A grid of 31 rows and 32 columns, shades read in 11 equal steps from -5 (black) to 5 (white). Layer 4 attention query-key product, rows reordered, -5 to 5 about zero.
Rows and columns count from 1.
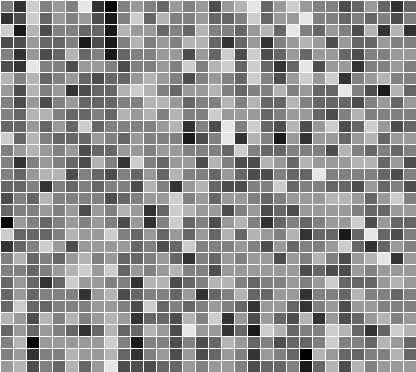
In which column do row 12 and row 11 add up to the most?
18
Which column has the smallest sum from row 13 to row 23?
1
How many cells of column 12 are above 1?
8
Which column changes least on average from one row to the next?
5
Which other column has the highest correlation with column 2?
9
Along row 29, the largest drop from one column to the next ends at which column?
3
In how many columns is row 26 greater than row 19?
11
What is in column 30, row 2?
0
